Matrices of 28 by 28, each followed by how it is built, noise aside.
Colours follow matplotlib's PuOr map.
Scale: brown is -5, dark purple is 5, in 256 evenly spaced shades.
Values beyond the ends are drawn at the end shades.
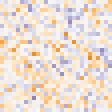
Toeplitz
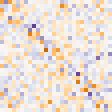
banded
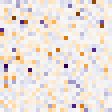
sparse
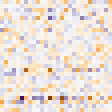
uneven rows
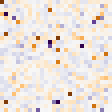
sparse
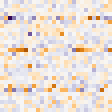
uneven rows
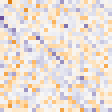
Toeplitz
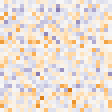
repeating columns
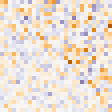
upper triangular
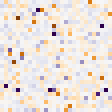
sparse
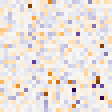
sparse
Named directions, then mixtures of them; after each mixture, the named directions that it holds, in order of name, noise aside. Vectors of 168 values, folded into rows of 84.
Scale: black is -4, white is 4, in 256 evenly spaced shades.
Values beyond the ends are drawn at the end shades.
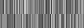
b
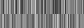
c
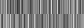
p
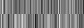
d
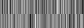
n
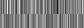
c, n, p.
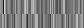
b, c.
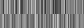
c.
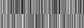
c, d, p.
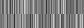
b, n.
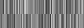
b.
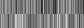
c, d, n.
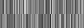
b.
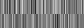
c.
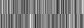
n.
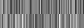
b, d, p.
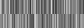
c, n, p.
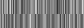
c, n.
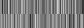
n.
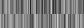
c, n, p.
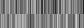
c, d, n.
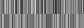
c.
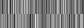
b, n.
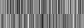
p.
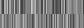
c.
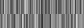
b, c, p.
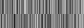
b, d, p.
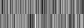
c, n.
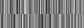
b, p.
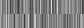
n, p.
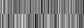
d.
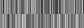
b, c, d.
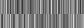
p.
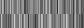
b, d, p.
